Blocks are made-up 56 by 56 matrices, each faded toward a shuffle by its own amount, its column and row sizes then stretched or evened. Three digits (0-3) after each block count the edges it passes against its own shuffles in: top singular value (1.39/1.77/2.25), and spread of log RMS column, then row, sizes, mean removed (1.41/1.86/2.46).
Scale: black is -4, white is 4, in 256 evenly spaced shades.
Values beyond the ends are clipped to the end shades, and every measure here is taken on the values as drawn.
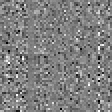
2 3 0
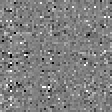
0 2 2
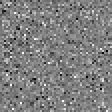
1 0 0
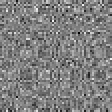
3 0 2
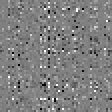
2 3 2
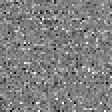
1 0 2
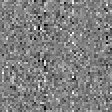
0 2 0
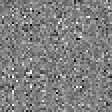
2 2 1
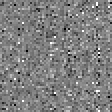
1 2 0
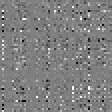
1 3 3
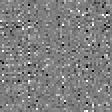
2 2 0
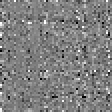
1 3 2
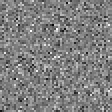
1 0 1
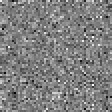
2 1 1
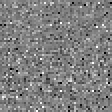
0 0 2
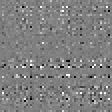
2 2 3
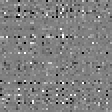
2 2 3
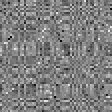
3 0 1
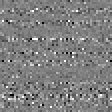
2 0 3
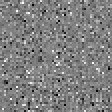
1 2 0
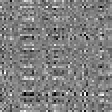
3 3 3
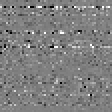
2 1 3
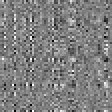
3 3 2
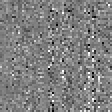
1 3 0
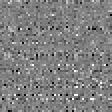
2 1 3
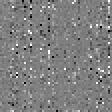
0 3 1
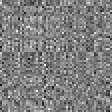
3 1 1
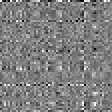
3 2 3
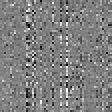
3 3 0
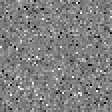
0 0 1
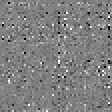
0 2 2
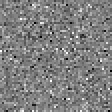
0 0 1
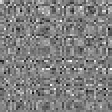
3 0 3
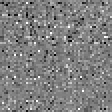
0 1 2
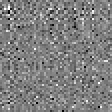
3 1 1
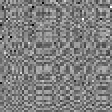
3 0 0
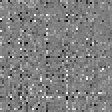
2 2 2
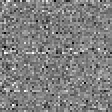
0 1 2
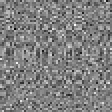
3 0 2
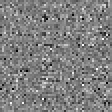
1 1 2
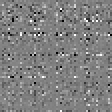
1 3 3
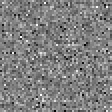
0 0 1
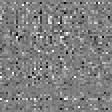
2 1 3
